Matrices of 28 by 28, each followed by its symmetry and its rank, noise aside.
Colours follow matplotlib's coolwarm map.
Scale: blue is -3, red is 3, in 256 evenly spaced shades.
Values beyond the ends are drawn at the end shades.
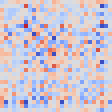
symmetric, rank five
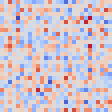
no symmetry, rank five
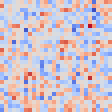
antisymmetric, rank six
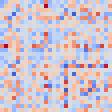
symmetric, rank five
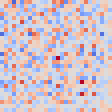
no symmetry, rank four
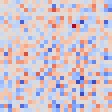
symmetric, rank five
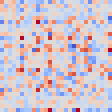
symmetric, rank four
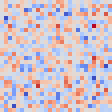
antisymmetric, rank six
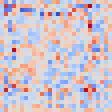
symmetric, rank four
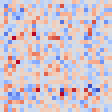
no symmetry, rank six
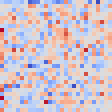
antisymmetric, rank six
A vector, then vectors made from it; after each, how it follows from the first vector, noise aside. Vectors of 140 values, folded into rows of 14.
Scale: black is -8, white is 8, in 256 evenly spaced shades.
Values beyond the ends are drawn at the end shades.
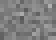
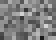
scaled up.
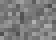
sign-scrambled.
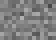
negated.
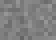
wrapped around, negated, shrunk.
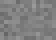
wrapped around, negated, shrunk.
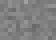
wrapped around, shrunk.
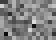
reversed, negated, scaled up.
